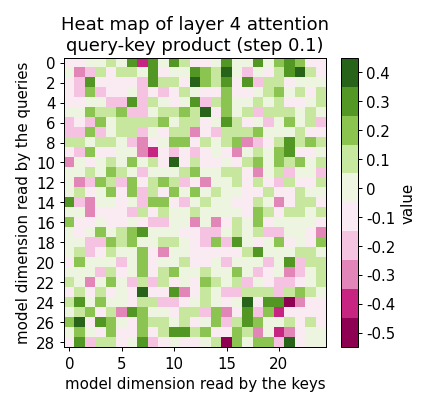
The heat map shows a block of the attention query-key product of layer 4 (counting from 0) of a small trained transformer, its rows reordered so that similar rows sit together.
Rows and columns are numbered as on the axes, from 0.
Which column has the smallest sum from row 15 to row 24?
2
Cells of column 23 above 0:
9
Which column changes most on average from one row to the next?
18
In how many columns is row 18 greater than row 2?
12
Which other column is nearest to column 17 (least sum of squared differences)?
19
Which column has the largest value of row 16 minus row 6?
0
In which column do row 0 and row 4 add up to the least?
7
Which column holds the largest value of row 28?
21
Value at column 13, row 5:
0.4
